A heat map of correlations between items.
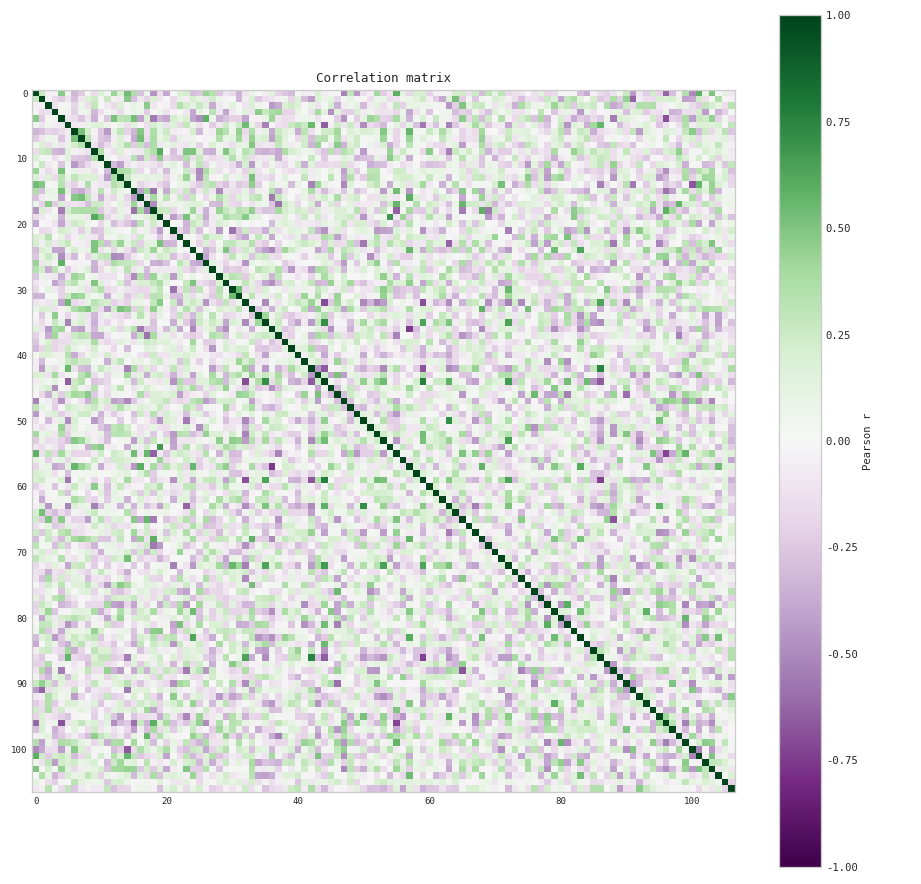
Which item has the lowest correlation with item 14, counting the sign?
100
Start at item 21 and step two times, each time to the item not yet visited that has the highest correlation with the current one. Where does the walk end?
106
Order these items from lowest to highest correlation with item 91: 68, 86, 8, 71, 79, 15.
71, 8, 68, 79, 15, 86
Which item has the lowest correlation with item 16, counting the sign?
36
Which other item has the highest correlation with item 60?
9
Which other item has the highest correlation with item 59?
44
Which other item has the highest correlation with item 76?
46
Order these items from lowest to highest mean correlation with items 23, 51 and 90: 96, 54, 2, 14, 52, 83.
96, 83, 54, 2, 14, 52
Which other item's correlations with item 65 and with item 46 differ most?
88
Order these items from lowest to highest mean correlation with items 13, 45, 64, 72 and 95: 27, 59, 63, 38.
27, 38, 63, 59
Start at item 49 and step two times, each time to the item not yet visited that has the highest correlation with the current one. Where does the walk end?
18
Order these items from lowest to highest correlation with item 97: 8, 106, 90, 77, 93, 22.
77, 8, 106, 22, 93, 90
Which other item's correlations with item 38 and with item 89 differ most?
83
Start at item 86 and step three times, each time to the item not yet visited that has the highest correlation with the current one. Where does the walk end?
32
